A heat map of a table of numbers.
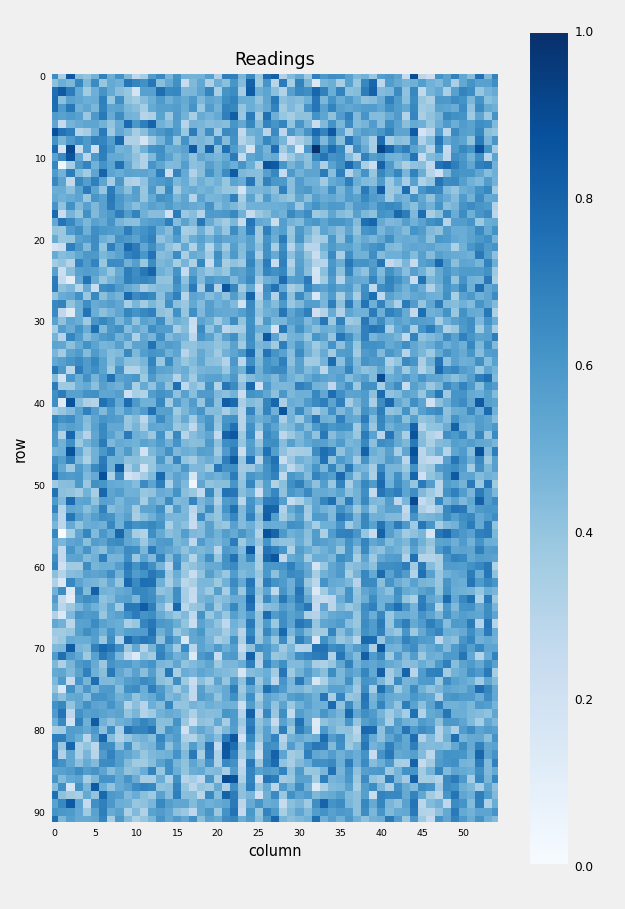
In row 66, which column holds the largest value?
26
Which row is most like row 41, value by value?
68
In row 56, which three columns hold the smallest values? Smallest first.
1, 46, 39
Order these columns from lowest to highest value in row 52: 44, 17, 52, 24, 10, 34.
10, 24, 17, 34, 52, 44
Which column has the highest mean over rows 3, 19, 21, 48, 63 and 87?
5
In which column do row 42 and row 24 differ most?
32
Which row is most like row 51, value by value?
88
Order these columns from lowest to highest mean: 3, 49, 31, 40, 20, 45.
20, 45, 31, 3, 49, 40
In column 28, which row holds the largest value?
41
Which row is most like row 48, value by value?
8
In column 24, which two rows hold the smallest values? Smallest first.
9, 17
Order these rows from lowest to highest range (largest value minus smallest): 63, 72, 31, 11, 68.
72, 68, 31, 63, 11
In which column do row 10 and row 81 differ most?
2
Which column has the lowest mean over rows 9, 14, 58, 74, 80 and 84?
23
